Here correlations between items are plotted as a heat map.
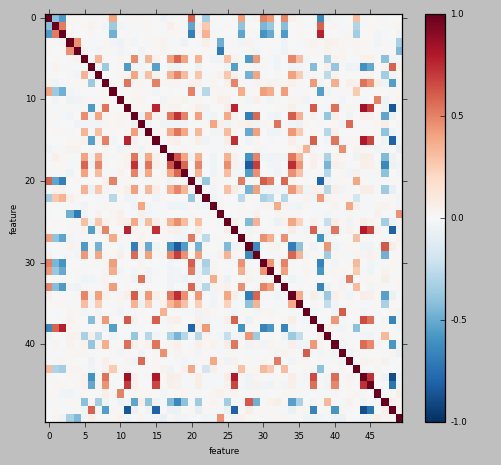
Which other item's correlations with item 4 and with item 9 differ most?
24
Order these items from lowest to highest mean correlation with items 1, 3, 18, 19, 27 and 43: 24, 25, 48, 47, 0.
47, 24, 48, 0, 25
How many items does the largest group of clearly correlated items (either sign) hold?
15
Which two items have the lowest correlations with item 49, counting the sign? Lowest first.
4, 3
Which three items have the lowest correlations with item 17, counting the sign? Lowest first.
28, 47, 39
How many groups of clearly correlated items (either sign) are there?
7
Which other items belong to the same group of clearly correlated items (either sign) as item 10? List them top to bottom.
46
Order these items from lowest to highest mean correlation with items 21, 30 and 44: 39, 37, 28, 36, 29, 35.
28, 39, 36, 35, 29, 37
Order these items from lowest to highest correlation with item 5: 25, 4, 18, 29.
4, 25, 29, 18
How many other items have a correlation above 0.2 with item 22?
3
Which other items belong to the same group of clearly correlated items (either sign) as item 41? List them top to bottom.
16, 36
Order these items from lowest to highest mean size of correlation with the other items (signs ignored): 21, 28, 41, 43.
41, 43, 21, 28
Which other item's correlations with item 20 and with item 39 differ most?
38
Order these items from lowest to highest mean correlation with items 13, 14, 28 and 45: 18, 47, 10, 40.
18, 10, 47, 40
